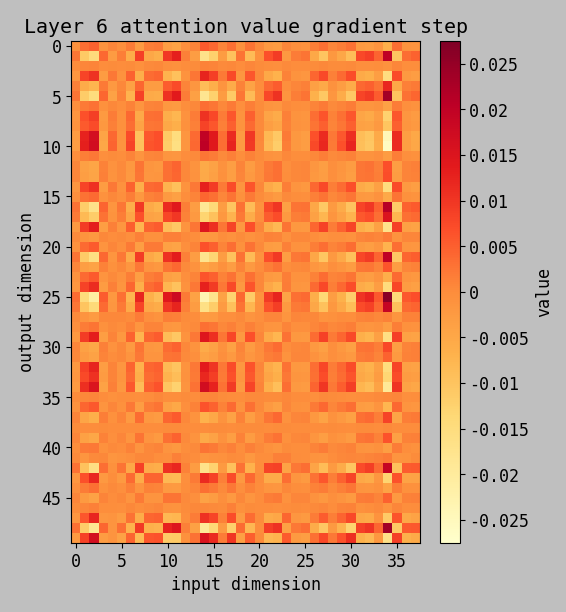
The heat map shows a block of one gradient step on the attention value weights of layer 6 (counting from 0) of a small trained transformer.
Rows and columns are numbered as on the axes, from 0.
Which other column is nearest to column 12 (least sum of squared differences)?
24
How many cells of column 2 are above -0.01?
41
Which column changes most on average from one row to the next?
34
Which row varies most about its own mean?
25
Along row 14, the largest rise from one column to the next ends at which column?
35
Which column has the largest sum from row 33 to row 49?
2
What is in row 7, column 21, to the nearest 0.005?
-0.005
